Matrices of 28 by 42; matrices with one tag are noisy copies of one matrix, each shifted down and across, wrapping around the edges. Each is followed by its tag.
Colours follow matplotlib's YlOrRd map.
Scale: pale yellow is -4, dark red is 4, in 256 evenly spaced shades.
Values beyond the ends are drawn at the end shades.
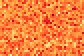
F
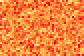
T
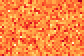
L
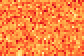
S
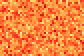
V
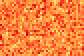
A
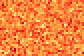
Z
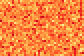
T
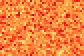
F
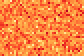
V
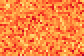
S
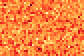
V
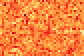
T
